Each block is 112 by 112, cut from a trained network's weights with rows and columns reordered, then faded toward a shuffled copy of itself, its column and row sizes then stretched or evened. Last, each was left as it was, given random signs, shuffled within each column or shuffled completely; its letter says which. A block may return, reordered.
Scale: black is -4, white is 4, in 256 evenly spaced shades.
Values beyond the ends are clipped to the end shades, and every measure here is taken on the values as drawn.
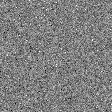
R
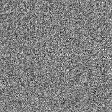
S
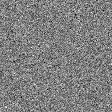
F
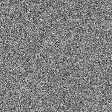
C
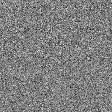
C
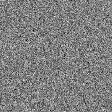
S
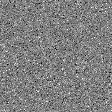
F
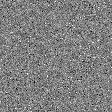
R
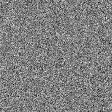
S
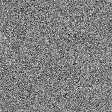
C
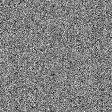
F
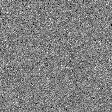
C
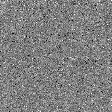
S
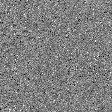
F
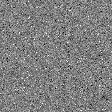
S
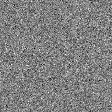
C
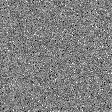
R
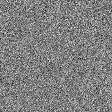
C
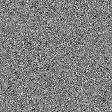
S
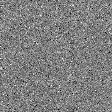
C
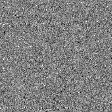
S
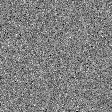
R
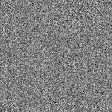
S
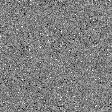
C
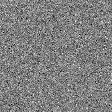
F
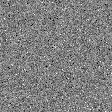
R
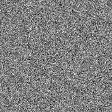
C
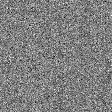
F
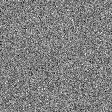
R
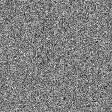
F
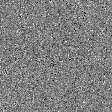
S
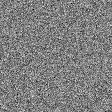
R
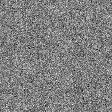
F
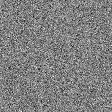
R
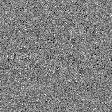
S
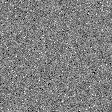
R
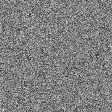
F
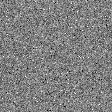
C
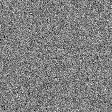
F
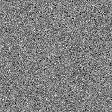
S
